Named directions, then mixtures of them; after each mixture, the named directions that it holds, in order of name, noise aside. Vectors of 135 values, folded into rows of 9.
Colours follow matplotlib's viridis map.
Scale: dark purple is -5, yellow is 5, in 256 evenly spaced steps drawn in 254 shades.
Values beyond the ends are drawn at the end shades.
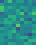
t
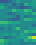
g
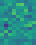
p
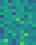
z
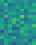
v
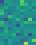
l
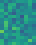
p, v.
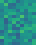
v.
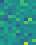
l.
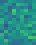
g, p, v.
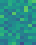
p, z.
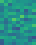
g, v.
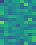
g, l.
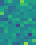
l.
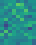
p.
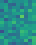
g, v.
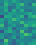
p, v, z.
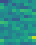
g.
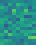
g, p.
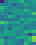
g, l, t.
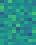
t.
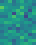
t, z.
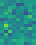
p.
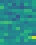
g.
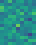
t.
